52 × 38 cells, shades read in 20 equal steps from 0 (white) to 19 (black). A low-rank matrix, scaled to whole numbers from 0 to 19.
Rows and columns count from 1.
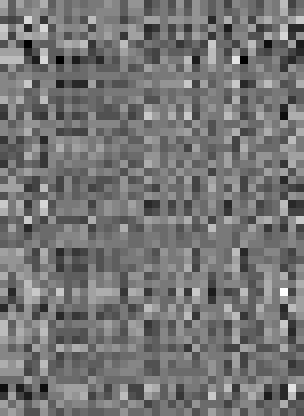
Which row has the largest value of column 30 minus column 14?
37
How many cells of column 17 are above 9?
33
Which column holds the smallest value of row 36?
4
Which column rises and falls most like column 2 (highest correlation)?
27
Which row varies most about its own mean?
8
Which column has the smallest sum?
30
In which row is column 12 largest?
6
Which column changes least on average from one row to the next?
28
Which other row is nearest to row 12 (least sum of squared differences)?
47
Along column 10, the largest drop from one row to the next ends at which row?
44
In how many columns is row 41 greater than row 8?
16
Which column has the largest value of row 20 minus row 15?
24
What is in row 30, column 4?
13
